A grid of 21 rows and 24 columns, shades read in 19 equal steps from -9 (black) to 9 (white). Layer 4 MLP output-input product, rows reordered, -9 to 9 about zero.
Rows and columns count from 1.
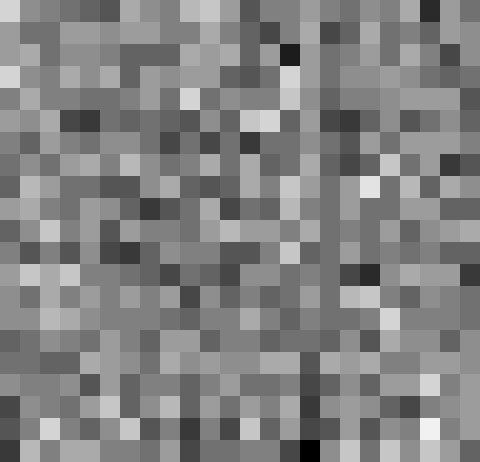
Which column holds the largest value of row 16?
20
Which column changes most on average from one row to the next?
19
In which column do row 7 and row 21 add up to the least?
16
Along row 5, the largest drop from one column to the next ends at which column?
11
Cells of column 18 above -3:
17
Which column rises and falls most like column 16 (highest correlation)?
1
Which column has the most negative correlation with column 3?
10
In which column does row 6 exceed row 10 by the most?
14
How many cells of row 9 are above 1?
10
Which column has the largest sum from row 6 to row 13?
3
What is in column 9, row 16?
2
